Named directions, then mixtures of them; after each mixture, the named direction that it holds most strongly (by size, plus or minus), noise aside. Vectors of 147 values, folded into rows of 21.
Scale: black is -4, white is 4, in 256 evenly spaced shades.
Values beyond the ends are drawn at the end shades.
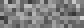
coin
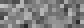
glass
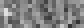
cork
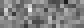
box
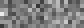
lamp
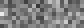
lamp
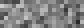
glass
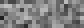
glass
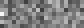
lamp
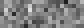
box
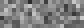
coin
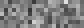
box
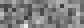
glass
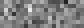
box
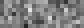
box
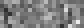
cork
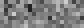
box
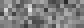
box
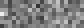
lamp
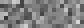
glass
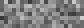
coin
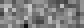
box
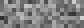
coin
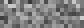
coin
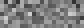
coin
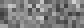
lamp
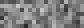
glass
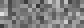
lamp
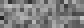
coin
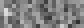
cork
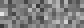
lamp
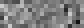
glass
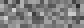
coin
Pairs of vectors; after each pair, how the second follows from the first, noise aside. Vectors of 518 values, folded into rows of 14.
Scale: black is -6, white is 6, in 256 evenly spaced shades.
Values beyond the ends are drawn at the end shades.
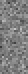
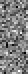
reversed, negated, scaled up.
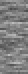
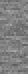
reversed, shrunk.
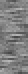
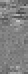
reversed, negated, partly zeroed.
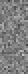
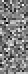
reversed, negated, scaled up.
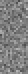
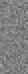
reversed, shrunk.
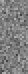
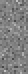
wrapped around, negated, partly zeroed.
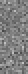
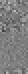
partly zeroed.
